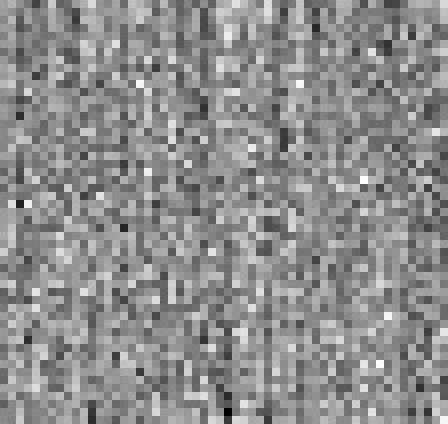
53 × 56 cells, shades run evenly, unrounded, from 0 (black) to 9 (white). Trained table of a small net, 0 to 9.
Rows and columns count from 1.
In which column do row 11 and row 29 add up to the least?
13
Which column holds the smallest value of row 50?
29
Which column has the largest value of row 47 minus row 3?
10
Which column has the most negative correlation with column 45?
12
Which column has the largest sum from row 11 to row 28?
19
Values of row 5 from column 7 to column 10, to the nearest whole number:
4 5 5 4
